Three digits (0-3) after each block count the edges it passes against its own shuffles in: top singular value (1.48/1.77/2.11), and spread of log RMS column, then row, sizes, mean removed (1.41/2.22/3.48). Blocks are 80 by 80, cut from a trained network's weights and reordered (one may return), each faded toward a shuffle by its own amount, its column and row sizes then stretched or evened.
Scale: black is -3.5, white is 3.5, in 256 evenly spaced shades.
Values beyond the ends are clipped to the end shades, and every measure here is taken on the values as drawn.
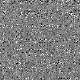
0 1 2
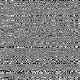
3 0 3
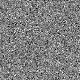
0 1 0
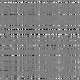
3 1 3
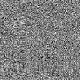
2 1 0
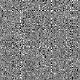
2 2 1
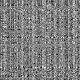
3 0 2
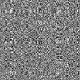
3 2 1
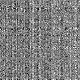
3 1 2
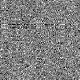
2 0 1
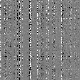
3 3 1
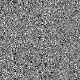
1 1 0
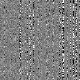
1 3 0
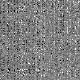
1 2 1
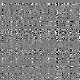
3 2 3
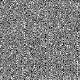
1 2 0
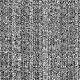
3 0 1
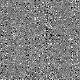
0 2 1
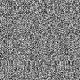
2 0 0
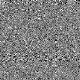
1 1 2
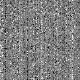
1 2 0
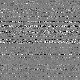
0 0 3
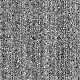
2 0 0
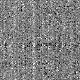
1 1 1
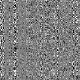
2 3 1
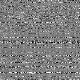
1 0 3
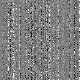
2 3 0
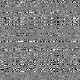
3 1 3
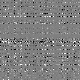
1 2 3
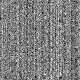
3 1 0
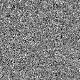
0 1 0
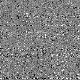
0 1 2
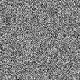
2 0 0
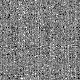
1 0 1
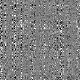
1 3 1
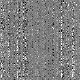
1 3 0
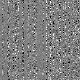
0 3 0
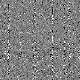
1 2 1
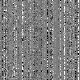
3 3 0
